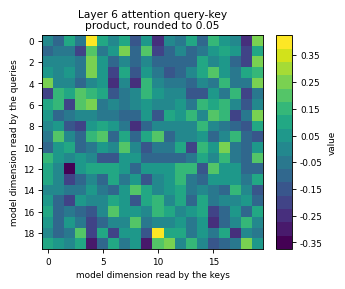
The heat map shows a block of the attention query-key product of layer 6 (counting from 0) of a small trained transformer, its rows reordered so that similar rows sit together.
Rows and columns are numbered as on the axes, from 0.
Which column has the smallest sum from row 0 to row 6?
18
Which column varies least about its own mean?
12
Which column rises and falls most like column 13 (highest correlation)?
11
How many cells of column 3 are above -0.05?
8
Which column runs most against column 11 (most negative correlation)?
4
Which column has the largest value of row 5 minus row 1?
3
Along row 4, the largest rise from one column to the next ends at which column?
9
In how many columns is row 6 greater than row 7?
10
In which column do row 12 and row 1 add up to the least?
2
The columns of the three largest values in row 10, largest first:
16, 7, 14
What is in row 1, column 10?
-0.2
